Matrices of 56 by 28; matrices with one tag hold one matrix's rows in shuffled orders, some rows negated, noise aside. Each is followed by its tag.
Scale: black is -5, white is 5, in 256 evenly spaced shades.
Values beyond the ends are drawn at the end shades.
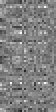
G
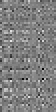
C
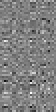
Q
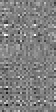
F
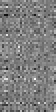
F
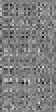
C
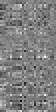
G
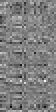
G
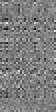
F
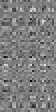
Q
